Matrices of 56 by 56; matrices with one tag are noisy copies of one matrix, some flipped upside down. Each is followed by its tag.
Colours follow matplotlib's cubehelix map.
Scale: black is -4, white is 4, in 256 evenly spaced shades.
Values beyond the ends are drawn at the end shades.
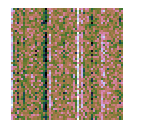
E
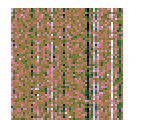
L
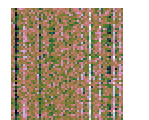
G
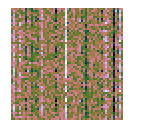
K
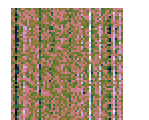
G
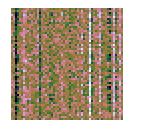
G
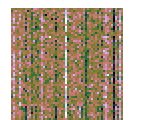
K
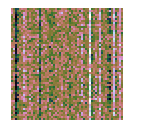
G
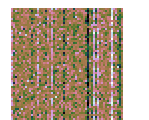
L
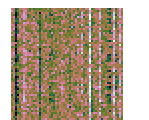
G
